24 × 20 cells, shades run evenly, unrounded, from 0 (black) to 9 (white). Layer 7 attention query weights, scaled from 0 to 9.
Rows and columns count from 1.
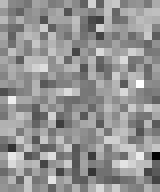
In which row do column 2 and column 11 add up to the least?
19
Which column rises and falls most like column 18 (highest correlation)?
17
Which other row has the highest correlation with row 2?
14
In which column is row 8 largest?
16
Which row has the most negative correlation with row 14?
6
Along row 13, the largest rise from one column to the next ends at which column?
2
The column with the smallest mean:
11
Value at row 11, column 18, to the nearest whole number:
9
